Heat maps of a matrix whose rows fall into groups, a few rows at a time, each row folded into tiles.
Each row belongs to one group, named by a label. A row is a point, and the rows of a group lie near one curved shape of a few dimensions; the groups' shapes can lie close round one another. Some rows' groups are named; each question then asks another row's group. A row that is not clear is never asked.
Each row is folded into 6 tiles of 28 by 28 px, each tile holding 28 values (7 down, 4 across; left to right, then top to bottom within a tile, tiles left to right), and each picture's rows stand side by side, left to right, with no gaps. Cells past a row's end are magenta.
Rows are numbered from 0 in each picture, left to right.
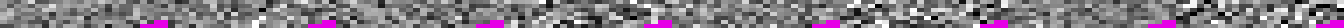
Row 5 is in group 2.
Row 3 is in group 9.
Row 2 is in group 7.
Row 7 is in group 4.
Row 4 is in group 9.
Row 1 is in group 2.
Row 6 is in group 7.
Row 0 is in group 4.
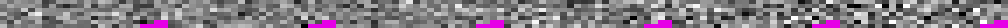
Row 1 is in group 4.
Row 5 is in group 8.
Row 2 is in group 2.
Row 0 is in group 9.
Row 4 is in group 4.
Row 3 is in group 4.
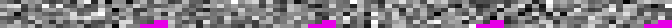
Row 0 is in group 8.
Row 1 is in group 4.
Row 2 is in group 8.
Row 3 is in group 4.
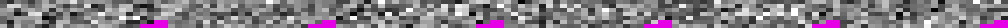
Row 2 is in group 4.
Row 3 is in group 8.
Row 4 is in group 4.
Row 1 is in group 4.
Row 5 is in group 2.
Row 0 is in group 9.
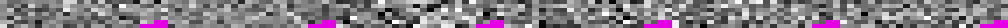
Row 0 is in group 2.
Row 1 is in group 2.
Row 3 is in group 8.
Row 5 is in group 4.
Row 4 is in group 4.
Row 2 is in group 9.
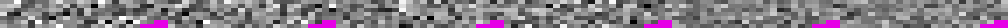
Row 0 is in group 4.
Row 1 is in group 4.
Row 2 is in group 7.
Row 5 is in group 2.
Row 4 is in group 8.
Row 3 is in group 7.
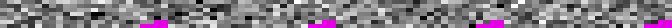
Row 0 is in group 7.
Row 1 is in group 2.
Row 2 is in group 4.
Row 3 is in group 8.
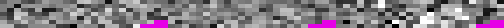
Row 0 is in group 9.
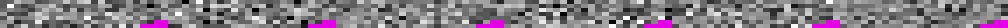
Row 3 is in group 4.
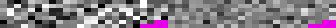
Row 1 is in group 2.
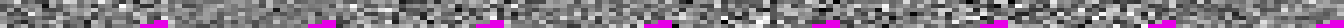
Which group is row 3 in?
4
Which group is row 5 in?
4
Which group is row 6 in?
4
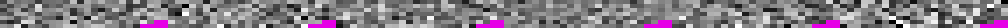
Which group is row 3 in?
4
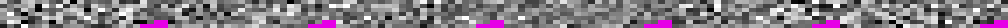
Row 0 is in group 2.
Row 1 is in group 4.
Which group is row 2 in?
4
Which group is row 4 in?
4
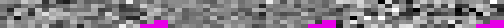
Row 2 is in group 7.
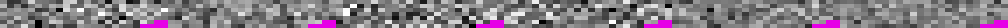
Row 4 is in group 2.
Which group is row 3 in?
4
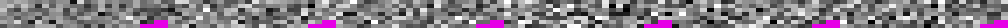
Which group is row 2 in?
4
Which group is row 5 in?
4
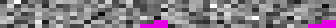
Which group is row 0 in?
8
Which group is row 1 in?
2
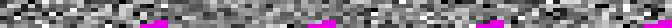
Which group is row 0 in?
4
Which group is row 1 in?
9
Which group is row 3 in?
9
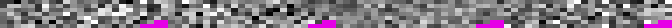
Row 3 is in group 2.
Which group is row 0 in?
4
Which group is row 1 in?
8
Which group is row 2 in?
2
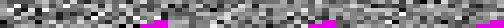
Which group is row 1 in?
2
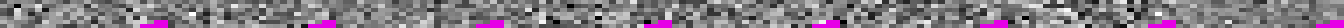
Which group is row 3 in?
9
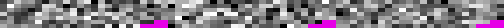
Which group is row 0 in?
8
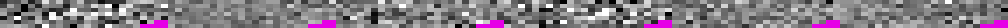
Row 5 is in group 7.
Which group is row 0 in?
4
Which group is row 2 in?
9
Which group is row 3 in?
8
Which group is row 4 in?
8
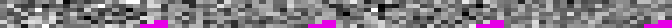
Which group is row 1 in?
8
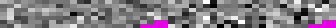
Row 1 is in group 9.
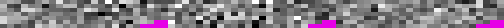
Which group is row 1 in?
4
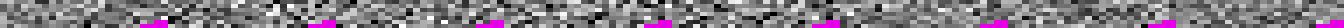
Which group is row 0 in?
2
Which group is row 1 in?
2
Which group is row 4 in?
7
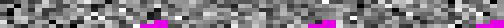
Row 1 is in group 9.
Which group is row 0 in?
9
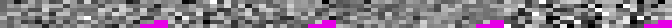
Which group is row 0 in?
4
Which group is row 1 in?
8
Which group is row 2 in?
2
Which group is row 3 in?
9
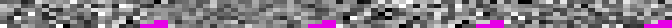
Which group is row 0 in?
9
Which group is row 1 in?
9
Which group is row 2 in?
9
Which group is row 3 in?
8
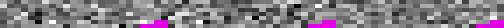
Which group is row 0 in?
9
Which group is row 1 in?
4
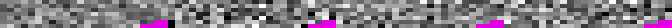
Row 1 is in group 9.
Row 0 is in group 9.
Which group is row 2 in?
4
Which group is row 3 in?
8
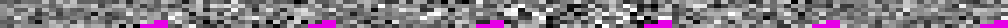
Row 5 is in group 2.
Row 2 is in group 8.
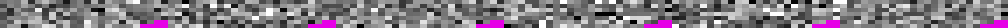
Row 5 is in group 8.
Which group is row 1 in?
8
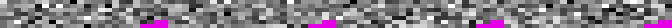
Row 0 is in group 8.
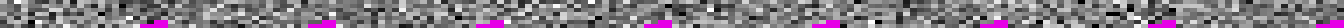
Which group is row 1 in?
8
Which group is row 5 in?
4
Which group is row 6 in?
8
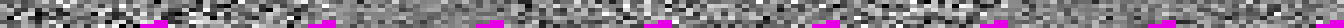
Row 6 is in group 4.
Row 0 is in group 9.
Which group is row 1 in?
2
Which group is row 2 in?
8
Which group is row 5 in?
7
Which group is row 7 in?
2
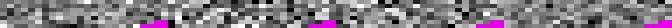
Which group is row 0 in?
9
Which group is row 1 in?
9
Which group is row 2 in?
7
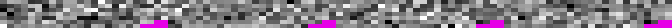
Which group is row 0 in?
2
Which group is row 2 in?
8
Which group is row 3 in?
9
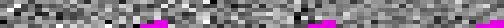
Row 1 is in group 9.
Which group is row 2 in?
4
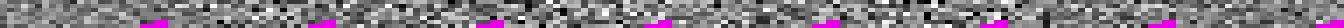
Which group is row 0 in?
2
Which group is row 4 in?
9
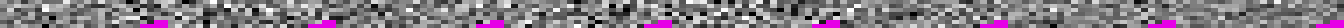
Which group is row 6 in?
4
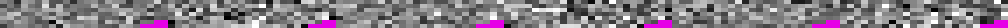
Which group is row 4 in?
2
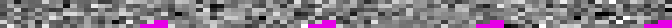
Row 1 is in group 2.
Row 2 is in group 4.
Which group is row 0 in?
4
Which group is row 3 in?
7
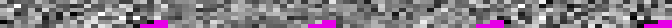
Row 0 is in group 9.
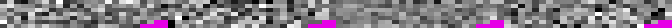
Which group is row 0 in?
8
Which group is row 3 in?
9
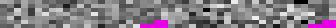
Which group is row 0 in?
9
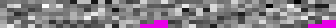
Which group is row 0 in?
8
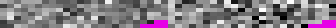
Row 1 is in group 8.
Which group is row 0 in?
9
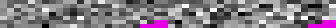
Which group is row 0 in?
4
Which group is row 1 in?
9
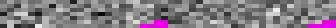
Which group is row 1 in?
2
